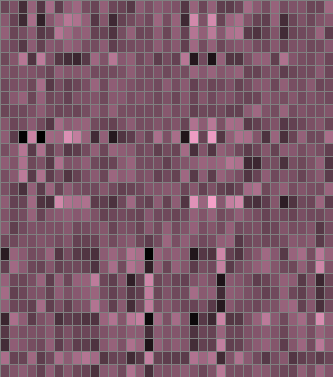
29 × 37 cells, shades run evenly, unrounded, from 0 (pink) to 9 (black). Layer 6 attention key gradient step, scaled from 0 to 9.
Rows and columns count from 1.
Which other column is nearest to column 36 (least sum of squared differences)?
15
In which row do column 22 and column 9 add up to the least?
11
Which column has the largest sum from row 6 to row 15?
6
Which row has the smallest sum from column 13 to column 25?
16
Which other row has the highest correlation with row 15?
1
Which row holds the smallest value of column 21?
5
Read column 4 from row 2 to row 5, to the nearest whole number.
3 4 4 6
